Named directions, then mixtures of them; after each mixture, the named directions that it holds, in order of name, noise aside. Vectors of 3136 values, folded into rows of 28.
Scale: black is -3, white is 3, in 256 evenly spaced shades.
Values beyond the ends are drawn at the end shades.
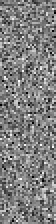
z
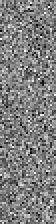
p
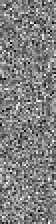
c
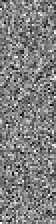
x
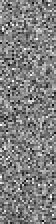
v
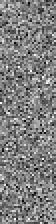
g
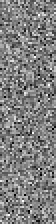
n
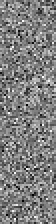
g, n.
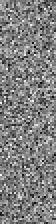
g, p, v.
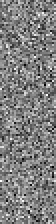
c, n.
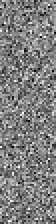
p, x.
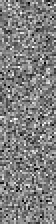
g, v.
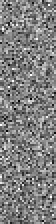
v.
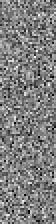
n.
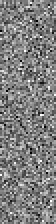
p.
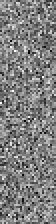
c, g, p.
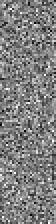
c, g.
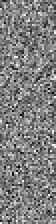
x.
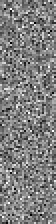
c.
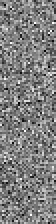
c, z.
